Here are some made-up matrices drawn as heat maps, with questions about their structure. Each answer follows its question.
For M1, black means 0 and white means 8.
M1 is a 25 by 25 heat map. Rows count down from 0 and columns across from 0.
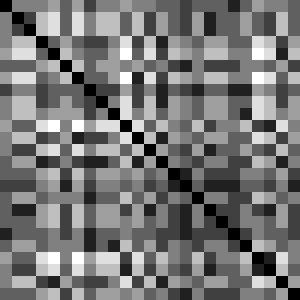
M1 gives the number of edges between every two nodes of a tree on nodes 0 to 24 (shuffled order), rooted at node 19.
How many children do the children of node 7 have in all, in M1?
5
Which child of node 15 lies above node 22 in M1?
17
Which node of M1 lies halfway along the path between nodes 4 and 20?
13
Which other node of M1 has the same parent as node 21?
10
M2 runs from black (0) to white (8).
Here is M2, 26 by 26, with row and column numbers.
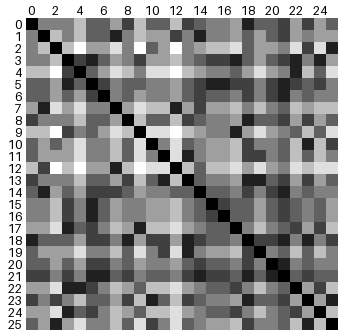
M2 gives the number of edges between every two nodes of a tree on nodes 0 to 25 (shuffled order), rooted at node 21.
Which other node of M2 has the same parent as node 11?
19
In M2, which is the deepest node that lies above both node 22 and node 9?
3
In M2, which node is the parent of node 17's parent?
5
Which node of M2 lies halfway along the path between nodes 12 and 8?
14
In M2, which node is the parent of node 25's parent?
18
